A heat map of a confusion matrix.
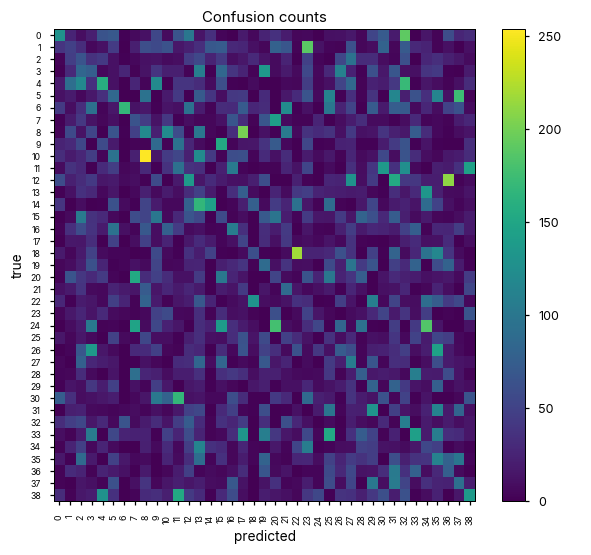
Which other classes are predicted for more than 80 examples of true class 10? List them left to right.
5, 8, 13
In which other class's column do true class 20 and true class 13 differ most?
7
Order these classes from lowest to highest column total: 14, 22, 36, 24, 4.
24, 14, 22, 4, 36
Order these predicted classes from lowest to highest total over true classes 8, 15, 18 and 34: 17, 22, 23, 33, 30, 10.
30, 33, 10, 23, 17, 22
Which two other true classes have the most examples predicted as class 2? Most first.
4, 15
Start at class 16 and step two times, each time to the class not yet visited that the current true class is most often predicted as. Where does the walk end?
37
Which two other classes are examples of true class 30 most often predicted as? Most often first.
11, 9
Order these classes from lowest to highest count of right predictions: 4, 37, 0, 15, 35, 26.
15, 26, 37, 35, 0, 4
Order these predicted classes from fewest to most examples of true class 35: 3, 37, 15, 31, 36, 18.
18, 3, 15, 31, 36, 37
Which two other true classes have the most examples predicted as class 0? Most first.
30, 12
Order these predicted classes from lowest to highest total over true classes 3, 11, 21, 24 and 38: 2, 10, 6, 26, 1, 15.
6, 1, 10, 2, 26, 15
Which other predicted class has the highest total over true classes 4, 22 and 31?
29
